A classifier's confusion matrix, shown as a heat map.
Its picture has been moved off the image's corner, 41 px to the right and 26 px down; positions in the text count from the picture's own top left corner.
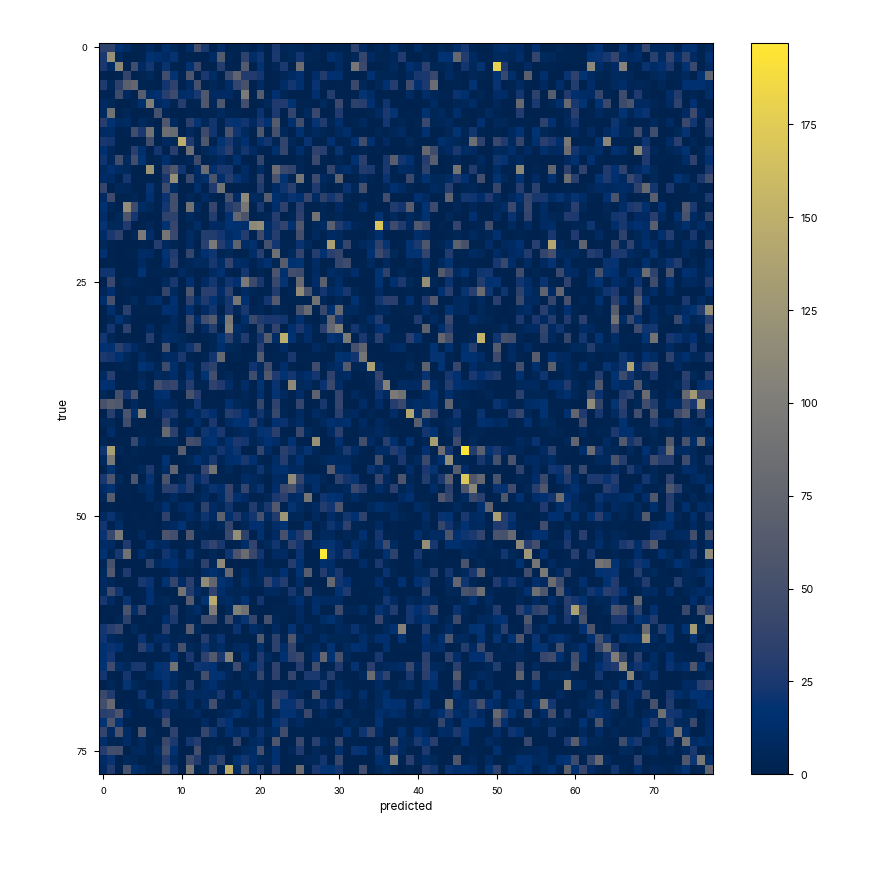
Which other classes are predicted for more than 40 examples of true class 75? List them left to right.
1, 2, 8, 12, 20
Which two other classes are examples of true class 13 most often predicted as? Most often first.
6, 53
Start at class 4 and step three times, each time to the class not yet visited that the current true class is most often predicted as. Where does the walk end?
17
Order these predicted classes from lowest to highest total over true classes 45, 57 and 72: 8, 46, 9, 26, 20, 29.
26, 20, 46, 8, 9, 29
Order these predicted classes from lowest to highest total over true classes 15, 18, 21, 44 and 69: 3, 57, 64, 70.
64, 3, 70, 57
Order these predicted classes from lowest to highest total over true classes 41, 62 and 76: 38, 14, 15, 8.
14, 15, 38, 8
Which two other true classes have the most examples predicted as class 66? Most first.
2, 42
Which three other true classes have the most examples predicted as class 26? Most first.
48, 28, 56
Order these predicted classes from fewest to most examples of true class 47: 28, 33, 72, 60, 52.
28, 60, 33, 52, 72
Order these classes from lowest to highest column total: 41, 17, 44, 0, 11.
0, 17, 44, 11, 41
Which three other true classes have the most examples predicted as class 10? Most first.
58, 43, 64
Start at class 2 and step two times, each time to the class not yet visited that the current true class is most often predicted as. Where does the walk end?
23
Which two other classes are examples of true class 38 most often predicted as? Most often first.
76, 62
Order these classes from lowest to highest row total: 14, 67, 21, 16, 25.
67, 25, 16, 14, 21
